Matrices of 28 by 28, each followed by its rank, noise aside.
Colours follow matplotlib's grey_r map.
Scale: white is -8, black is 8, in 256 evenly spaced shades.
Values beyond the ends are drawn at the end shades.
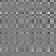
one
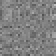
four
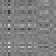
one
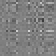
two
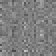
three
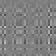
one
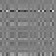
one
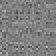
four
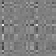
one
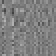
three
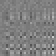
one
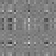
one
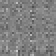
four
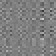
two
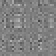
three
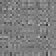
four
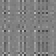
one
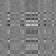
one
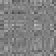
three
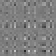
one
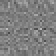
three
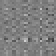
two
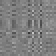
one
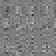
three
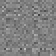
four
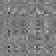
three
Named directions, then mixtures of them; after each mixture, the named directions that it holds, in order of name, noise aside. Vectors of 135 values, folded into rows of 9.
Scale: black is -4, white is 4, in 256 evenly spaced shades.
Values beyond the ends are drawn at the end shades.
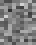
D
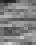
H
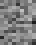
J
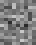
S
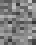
D, J, S.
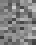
D, J, S.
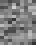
H, J, S.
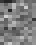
D, H.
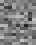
J, S.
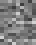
D, J.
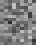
D, J, S.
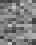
D, H, J.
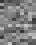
H, J, S.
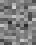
S.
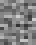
J, S.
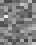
D.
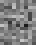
S.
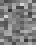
D.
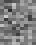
D, H, S.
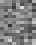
D, J.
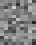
J, S.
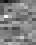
D, H.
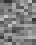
D, H, J.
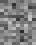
S.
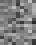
D, J.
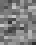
H, J, S.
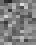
D, H.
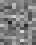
S.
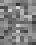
D, J.
